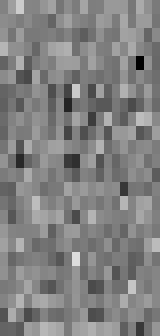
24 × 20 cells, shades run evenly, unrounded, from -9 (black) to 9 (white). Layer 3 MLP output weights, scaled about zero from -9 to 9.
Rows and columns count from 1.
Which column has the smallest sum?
9
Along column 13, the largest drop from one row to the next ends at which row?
12
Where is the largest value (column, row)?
10, 19
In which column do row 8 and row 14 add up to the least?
16
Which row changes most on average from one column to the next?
7
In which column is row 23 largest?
2
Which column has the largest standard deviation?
18
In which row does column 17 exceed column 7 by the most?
21
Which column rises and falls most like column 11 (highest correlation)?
14
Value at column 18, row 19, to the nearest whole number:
-2
